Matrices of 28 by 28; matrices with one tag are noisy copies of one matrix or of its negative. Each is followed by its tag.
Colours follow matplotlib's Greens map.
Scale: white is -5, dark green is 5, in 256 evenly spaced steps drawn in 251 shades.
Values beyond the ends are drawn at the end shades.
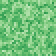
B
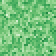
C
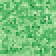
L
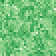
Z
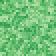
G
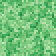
Z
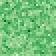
L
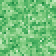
C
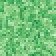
Z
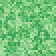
Z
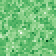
Z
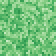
B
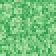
B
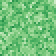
C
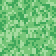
C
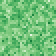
C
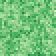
Z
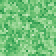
Z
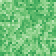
G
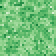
Z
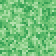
B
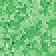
G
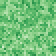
G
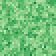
C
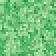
Z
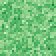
B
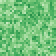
G
